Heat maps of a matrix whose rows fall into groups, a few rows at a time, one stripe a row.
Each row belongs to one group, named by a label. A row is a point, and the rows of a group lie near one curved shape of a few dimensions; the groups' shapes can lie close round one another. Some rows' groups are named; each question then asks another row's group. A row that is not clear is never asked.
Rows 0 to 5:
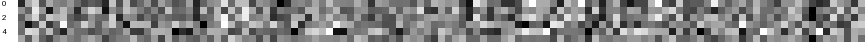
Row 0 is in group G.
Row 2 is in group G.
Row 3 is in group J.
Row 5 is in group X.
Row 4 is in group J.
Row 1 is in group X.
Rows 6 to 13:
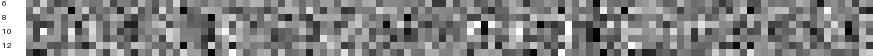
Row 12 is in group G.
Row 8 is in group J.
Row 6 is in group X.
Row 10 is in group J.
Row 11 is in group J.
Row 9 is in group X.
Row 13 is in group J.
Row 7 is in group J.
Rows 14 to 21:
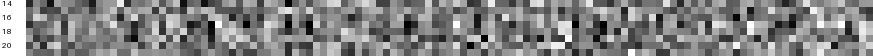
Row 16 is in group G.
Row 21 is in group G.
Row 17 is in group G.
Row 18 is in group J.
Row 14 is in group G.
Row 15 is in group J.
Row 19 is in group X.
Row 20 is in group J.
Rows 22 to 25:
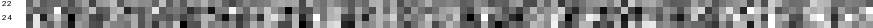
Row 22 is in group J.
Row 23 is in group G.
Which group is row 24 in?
J
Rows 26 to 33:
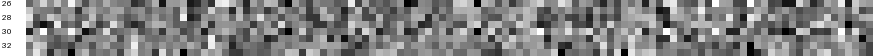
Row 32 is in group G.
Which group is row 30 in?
G
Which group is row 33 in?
J
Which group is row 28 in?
G
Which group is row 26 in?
G
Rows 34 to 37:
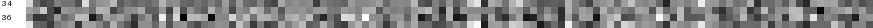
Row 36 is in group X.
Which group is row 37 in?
X
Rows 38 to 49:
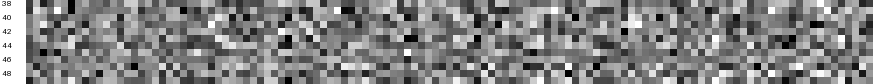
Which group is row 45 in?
J
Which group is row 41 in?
G
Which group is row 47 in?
X
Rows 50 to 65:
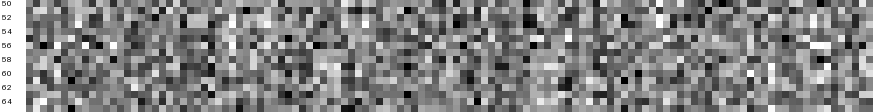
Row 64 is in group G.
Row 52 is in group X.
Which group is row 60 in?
G
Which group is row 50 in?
X
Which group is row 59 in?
J
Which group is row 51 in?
G
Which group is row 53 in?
X
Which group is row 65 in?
J
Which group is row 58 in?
X
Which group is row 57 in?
J
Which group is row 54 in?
X
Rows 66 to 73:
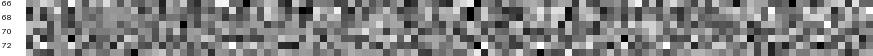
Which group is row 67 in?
J
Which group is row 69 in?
J
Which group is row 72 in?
G
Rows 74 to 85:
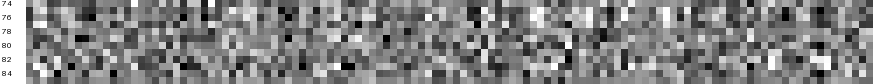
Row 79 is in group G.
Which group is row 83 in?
J
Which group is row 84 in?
X
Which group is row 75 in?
G
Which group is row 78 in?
J
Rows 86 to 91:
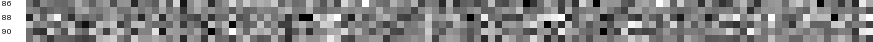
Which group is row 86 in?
X
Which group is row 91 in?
G
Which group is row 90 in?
J
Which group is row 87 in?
J
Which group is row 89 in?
G
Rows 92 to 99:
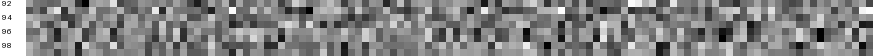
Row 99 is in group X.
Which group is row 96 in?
X
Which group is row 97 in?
X
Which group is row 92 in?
G
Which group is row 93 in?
J
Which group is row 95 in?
J
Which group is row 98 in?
X
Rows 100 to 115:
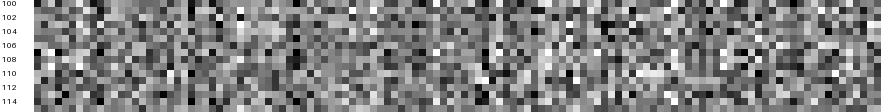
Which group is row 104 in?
X
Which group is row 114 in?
G
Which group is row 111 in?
X
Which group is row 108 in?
G
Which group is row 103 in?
J
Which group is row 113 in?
X
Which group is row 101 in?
X
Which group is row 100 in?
G
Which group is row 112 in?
G
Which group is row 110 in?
J
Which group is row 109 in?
G
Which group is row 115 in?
J
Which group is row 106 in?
X
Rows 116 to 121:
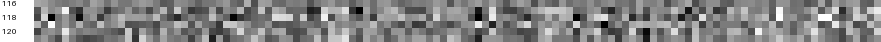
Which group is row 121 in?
G
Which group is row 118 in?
J
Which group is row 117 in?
J
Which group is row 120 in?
G
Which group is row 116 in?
X
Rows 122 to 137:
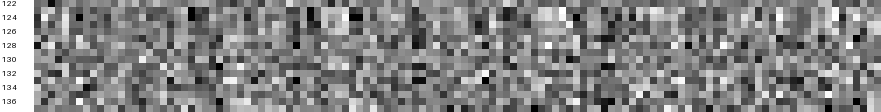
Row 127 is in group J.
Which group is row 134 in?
G
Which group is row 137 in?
X
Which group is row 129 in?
X
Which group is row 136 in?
J
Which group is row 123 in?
J
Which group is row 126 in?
J
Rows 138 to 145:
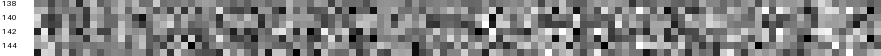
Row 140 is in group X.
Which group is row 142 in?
J
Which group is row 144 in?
J
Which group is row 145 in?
G
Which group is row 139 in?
X
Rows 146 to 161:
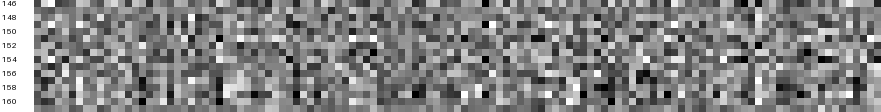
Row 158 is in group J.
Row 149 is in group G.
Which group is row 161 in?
X
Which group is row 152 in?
G
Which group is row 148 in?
G
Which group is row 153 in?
X
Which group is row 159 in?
G
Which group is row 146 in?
G
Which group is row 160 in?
J
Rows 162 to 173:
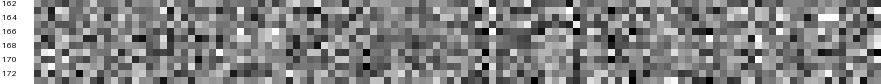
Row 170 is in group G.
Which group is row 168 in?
J
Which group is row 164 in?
X
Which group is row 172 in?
J
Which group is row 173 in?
X
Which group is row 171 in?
G
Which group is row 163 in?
J
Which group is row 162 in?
J
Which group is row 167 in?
G
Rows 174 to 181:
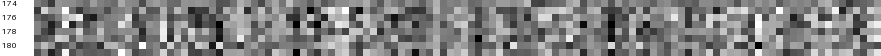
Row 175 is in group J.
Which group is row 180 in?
G
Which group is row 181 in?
G
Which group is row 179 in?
J
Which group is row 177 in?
G
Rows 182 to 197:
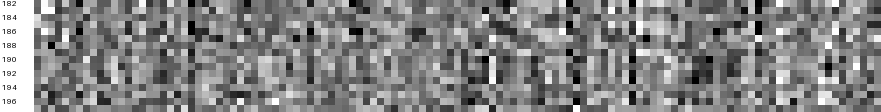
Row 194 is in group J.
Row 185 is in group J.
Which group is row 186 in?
J
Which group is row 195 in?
J
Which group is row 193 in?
X
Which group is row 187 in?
G
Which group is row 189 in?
J
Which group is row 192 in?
X
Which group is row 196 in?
X
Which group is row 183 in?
G
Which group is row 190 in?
X
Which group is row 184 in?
X
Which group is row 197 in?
X
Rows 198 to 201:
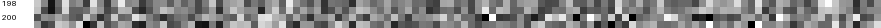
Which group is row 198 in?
X
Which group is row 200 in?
X
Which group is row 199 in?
X
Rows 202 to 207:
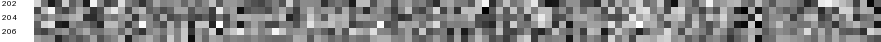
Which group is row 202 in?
X
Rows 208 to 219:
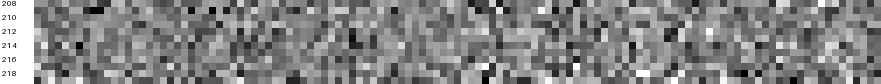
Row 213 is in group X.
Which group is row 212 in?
X
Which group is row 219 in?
G
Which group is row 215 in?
J
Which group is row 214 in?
J
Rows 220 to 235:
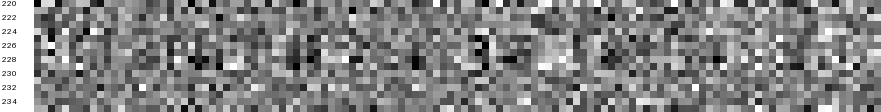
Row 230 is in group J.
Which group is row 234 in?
J
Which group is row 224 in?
X
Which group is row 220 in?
G
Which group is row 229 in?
G
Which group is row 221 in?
X
